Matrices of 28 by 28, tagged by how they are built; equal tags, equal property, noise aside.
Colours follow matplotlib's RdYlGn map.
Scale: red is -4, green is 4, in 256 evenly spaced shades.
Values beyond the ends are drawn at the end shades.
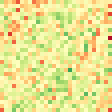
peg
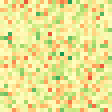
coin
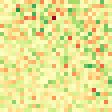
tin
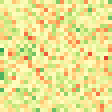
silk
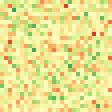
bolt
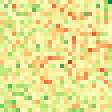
peg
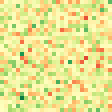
bolt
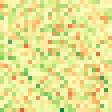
silk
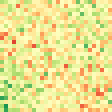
peg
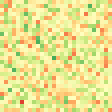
bolt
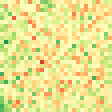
peg
